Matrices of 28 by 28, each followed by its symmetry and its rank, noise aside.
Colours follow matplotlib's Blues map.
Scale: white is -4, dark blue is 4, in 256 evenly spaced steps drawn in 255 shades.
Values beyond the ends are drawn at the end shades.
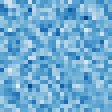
antisymmetric, rank six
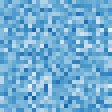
no symmetry, rank eight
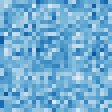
symmetric, rank six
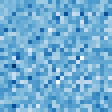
symmetric, rank eight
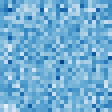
no symmetry, rank seven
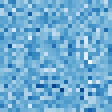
antisymmetric, rank eight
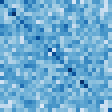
symmetric, rank eight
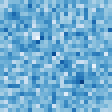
symmetric, rank seven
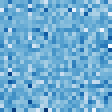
antisymmetric, rank six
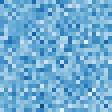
symmetric, rank seven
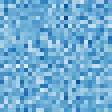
antisymmetric, rank eight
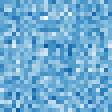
no symmetry, rank six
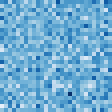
no symmetry, rank six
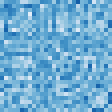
symmetric, rank seven
